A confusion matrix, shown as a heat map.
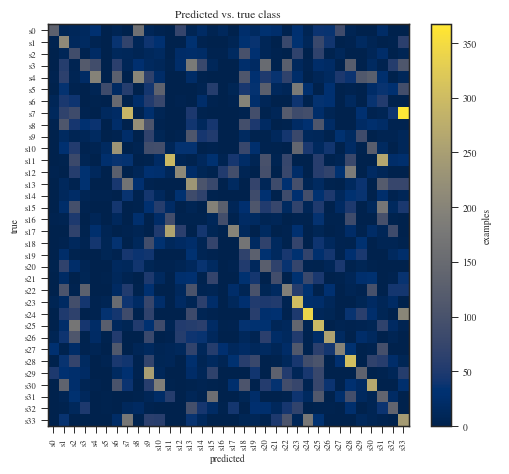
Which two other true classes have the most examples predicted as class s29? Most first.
s4, s9
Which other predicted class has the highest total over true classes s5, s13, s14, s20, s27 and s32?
s23
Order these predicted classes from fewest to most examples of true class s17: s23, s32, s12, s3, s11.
s3, s23, s12, s32, s11
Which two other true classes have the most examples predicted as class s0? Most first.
s29, s27
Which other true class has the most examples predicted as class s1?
s30
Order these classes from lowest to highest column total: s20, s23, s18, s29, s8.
s29, s8, s20, s18, s23
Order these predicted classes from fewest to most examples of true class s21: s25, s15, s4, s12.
s4, s12, s25, s15
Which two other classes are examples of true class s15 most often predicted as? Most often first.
s31, s16
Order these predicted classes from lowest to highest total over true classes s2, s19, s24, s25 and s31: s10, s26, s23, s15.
s26, s10, s15, s23
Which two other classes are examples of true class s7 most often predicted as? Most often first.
s33, s22
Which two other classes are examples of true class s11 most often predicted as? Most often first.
s31, s20
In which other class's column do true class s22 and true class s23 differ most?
s6
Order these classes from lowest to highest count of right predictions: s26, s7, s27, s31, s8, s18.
s31, s18, s27, s8, s26, s7
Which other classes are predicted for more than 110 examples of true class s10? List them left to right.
s6, s23, s30
